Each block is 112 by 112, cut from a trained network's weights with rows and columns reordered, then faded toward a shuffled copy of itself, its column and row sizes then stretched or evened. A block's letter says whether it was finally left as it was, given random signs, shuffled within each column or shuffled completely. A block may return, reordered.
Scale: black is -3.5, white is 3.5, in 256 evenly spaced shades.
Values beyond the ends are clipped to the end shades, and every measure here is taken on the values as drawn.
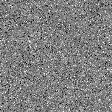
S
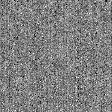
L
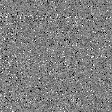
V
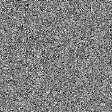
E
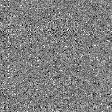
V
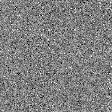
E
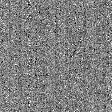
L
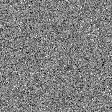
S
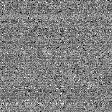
V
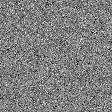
S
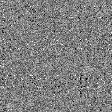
E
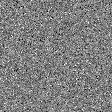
S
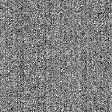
V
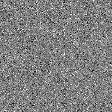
E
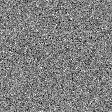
S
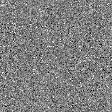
E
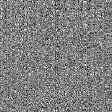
V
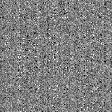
V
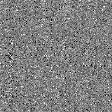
E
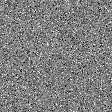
S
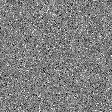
S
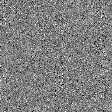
L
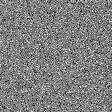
S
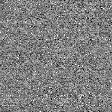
V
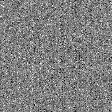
L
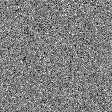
S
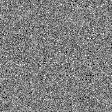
E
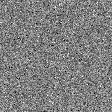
S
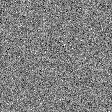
S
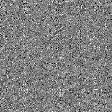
V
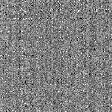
V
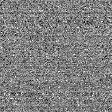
V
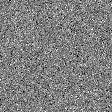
S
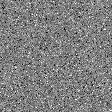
S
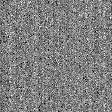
L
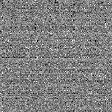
V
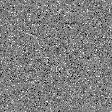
E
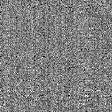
V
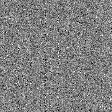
L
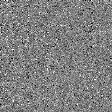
E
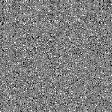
V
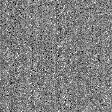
L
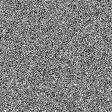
S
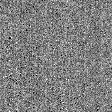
L
